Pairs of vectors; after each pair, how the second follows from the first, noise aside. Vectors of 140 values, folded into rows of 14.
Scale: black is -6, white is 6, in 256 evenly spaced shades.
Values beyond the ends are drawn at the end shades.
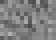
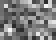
wrapped around, negated, scaled up.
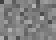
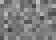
negated.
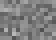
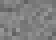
negated, shrunk.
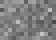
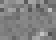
partly zeroed.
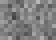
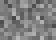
sign-scrambled.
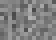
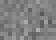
reversed, shrunk.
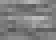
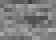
negated.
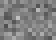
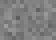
negated, shrunk.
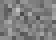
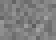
reversed, shrunk.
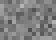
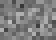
negated.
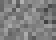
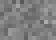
negated, shrunk.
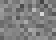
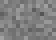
negated, shrunk.
